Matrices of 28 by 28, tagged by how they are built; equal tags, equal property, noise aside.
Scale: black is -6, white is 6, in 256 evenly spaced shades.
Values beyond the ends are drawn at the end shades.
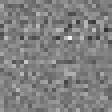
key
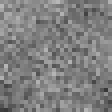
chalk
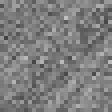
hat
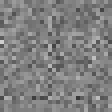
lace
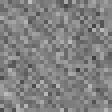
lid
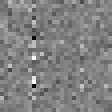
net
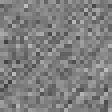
hat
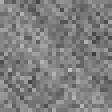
lid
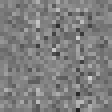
net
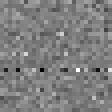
key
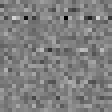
key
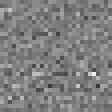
key
